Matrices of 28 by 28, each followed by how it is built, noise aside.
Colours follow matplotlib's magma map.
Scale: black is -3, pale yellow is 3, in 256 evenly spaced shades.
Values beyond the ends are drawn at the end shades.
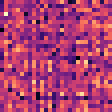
blocks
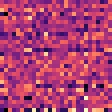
low rank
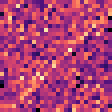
Hankel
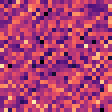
Hankel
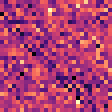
Toeplitz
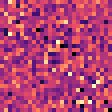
block diagonal
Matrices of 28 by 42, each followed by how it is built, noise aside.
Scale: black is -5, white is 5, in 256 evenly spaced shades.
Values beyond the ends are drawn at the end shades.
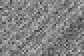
Hankel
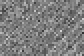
Hankel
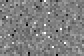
sparse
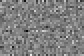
uneven rows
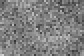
smooth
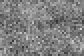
smooth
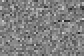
uneven rows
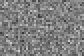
noise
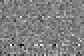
uneven rows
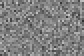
noise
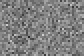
repeating rows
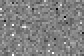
sparse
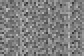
repeating rows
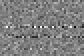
uneven rows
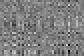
low rank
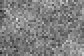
smooth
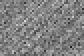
Hankel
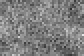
smooth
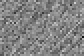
Hankel
